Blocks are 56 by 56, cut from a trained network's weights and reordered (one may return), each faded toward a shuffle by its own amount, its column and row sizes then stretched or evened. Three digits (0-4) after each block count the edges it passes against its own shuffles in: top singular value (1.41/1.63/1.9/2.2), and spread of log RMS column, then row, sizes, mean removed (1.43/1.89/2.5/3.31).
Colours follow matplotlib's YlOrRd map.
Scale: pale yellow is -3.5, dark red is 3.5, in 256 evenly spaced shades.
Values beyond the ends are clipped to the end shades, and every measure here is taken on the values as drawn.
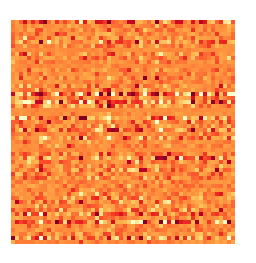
2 1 4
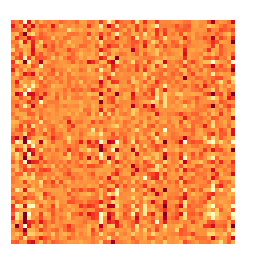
4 4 1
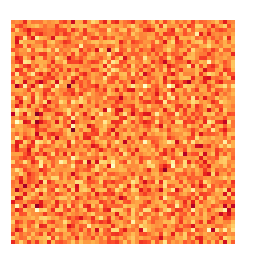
3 1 1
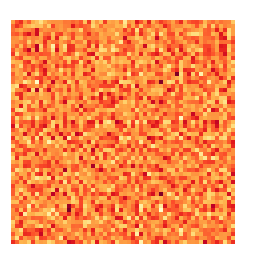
2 0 1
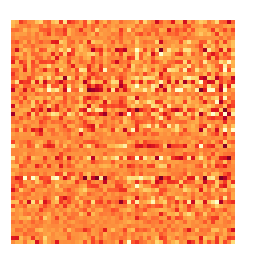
3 1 4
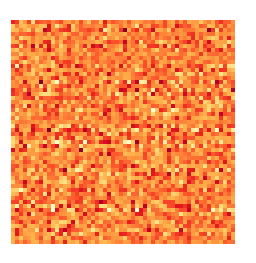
0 0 3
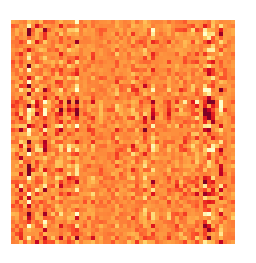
4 4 1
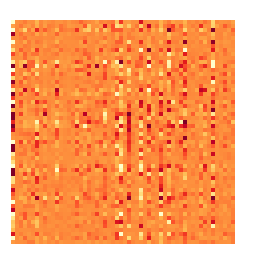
2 4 2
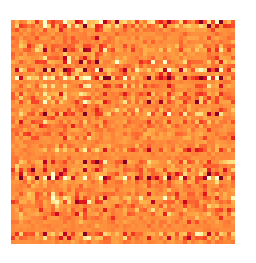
4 2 4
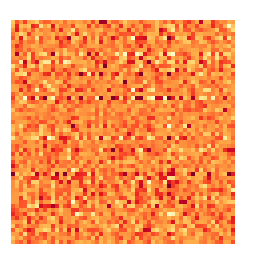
3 0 3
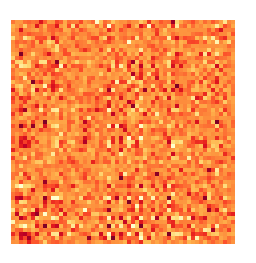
3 2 2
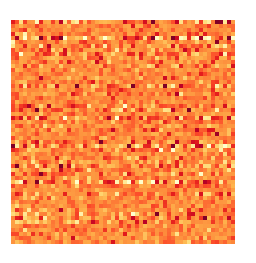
2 0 3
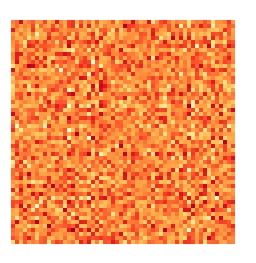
3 1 0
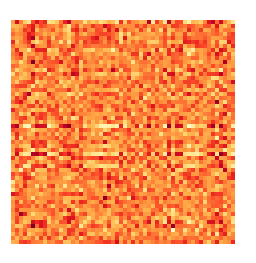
4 1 2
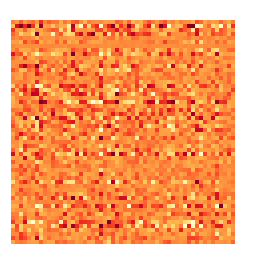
0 2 4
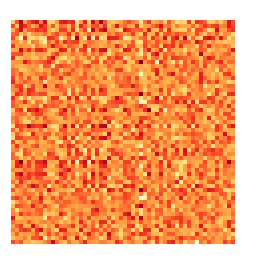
4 1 2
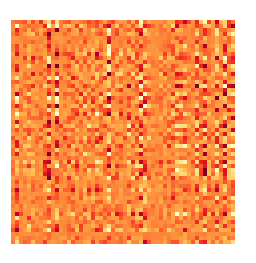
4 4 3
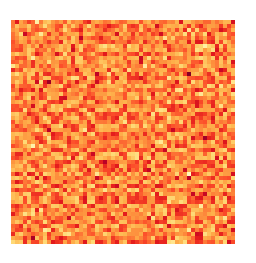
4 0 0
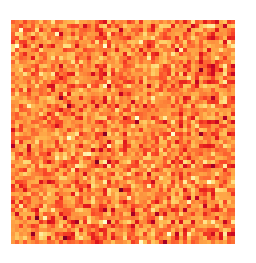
3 0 1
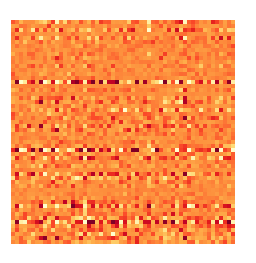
4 1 4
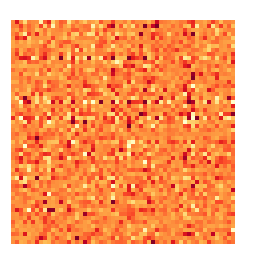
1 2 2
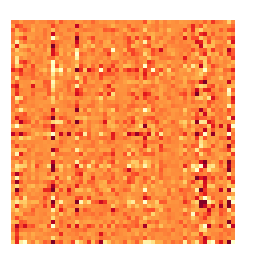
3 4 2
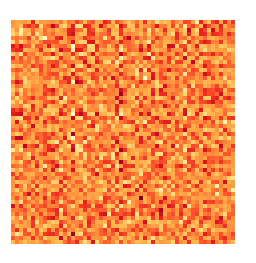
4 1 0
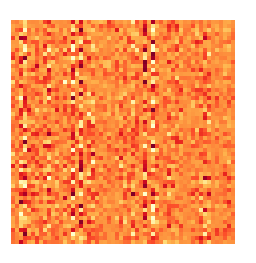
3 4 0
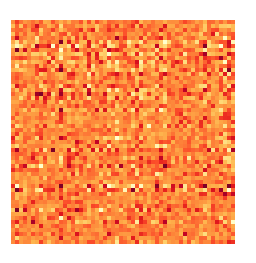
3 2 3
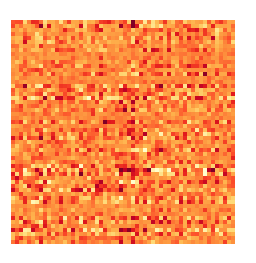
3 1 4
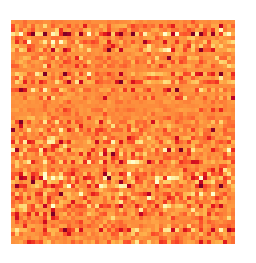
2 1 4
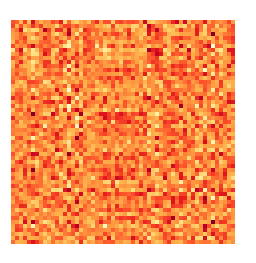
3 2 1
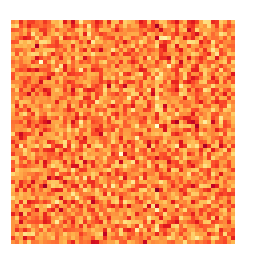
3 0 0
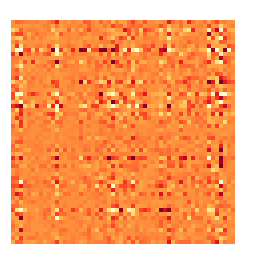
1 3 3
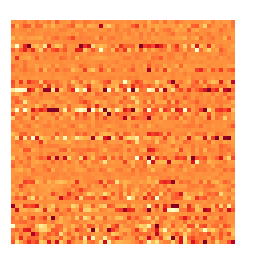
2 0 4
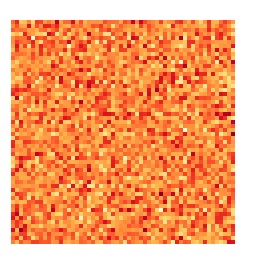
0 1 1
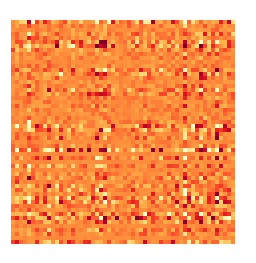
2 3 4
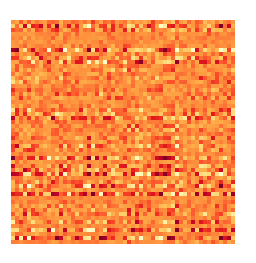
3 1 4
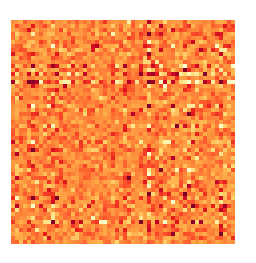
2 2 2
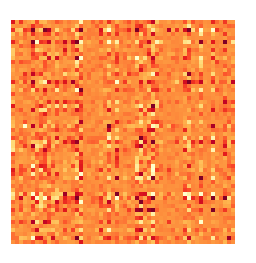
2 4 3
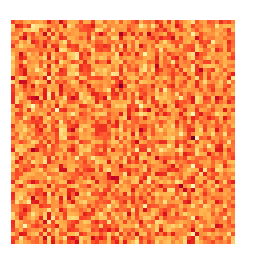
4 1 0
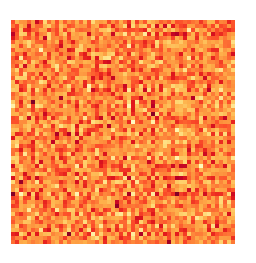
3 0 1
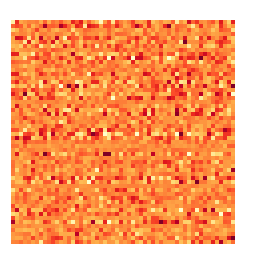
0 0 4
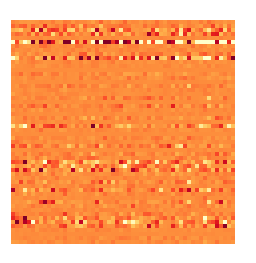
3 0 4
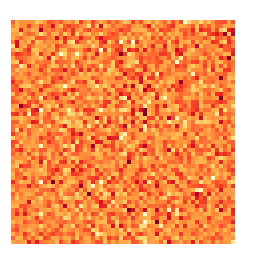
0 1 0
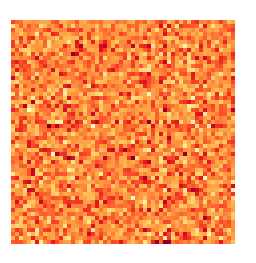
1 1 1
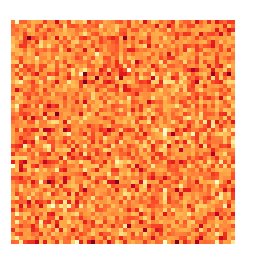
0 0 1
